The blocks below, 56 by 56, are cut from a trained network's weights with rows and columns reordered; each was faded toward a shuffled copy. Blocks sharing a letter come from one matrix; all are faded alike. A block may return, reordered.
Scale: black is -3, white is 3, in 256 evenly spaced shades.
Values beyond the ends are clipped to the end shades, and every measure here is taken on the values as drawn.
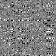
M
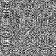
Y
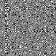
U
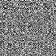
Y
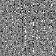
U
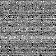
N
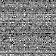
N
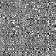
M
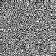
Y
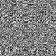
Y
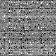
N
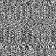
Y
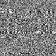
Y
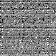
N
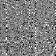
U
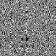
U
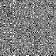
M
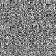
Y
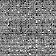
N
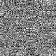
Y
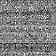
N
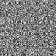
Y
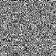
Y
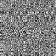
Y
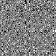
U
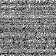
N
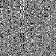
U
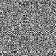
Y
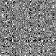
U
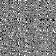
U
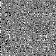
U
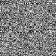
Y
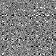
M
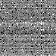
N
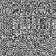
Y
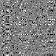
M
